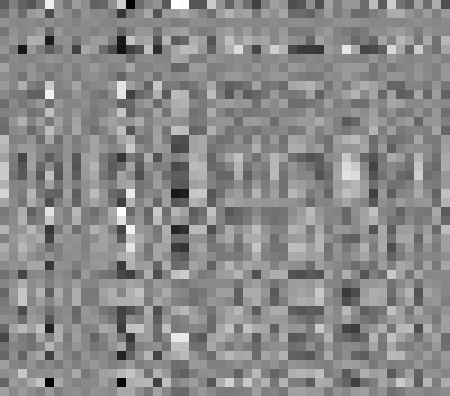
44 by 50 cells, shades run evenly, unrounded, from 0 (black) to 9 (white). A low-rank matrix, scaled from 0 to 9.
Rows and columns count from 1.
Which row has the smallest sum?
6
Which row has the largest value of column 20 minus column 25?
1
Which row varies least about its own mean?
3
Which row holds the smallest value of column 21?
22
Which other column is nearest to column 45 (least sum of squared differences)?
26
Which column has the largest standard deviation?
14
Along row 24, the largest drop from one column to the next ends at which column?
15
